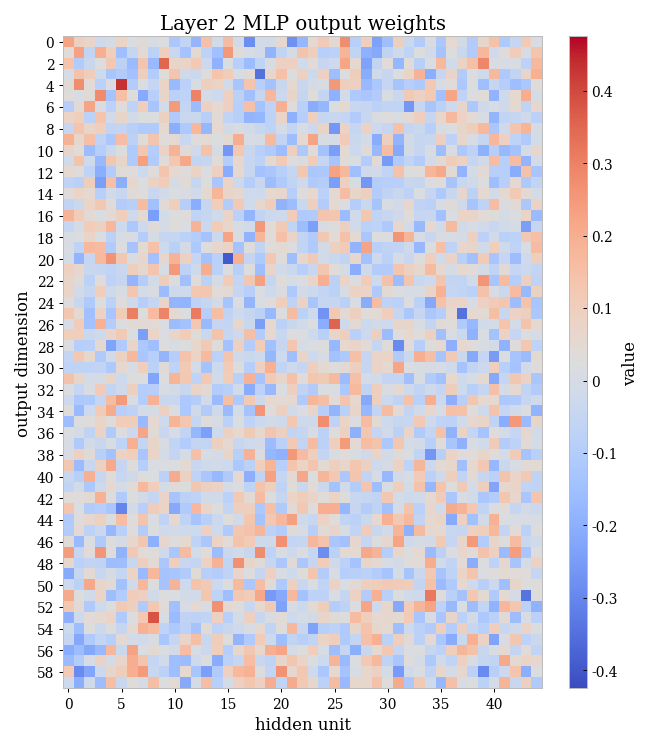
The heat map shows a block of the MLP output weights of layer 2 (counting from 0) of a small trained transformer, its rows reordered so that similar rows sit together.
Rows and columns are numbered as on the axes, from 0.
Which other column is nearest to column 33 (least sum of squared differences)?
22
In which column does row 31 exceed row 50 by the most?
17
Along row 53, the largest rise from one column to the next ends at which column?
8
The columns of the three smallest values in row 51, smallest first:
43, 19, 20
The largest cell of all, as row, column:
4, 5
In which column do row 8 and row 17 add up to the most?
12
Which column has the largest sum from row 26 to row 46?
21
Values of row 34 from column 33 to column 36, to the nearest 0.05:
0 0.05 0 0.15
